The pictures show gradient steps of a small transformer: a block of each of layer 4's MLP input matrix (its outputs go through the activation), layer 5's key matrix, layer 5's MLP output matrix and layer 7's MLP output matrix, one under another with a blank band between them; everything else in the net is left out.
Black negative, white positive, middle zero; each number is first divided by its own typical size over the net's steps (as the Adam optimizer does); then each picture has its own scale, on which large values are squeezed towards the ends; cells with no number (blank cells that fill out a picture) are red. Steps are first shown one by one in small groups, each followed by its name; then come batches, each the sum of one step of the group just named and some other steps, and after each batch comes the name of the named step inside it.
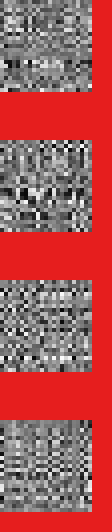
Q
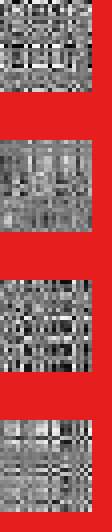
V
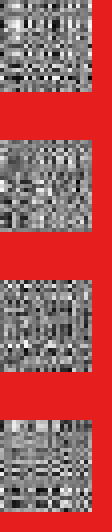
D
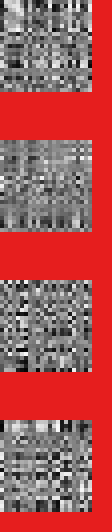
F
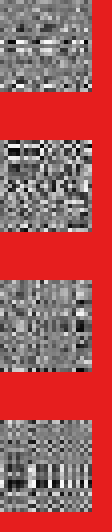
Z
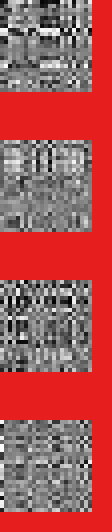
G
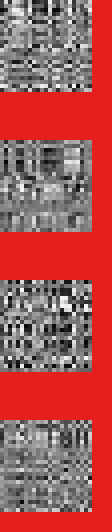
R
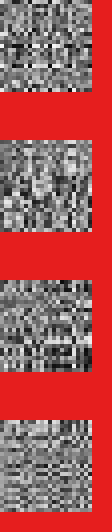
V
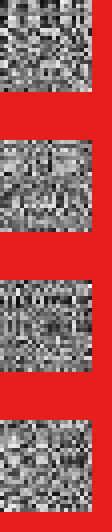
G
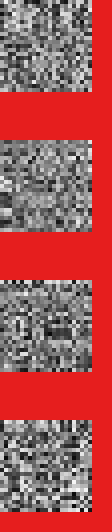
F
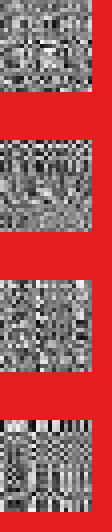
D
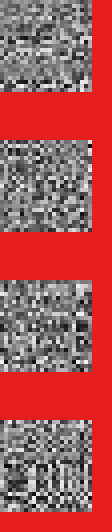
Z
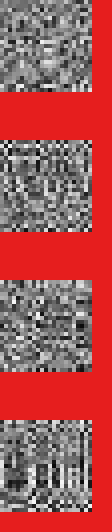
Z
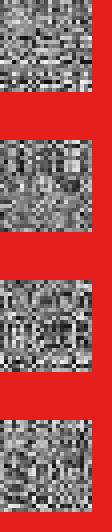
R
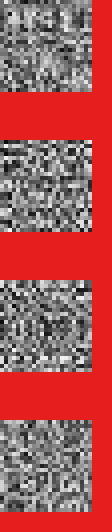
Q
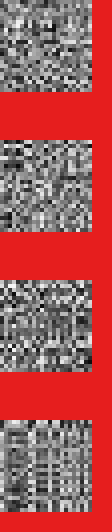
D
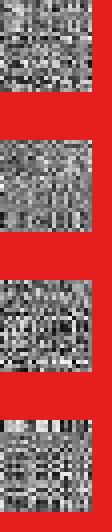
F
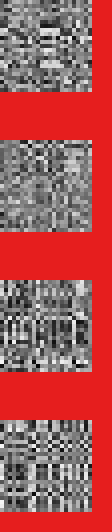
G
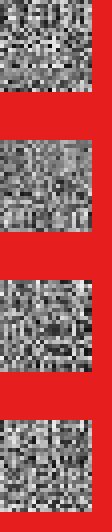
V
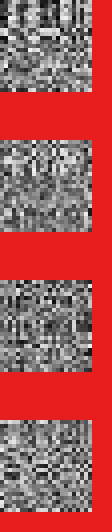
G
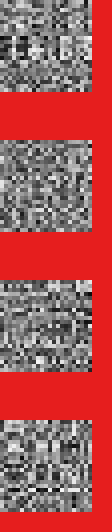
D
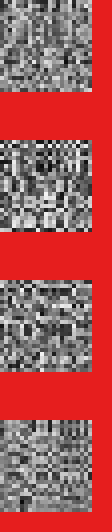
R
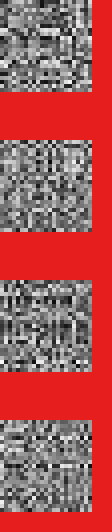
G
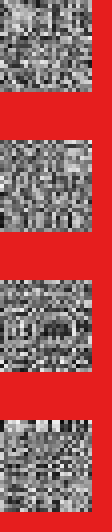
F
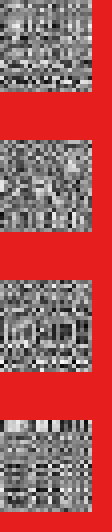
D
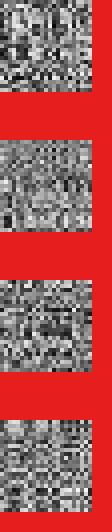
D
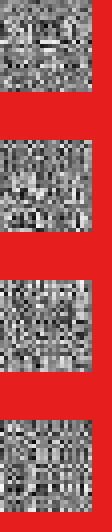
Q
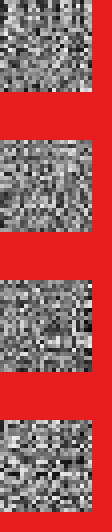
F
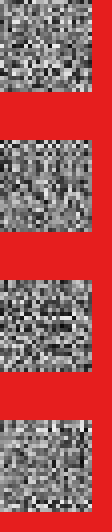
V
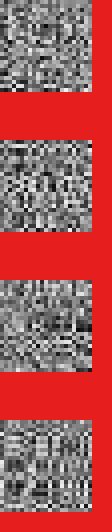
Z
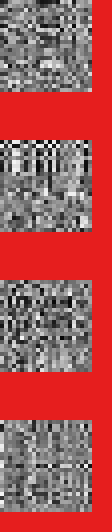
G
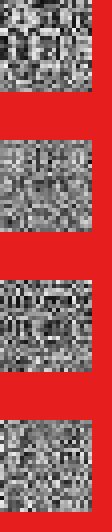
G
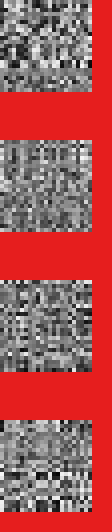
F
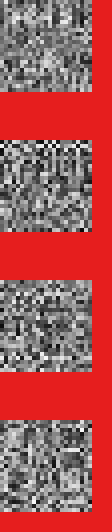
Q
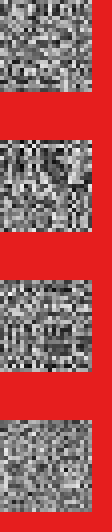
R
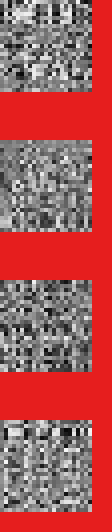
V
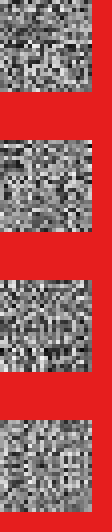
V
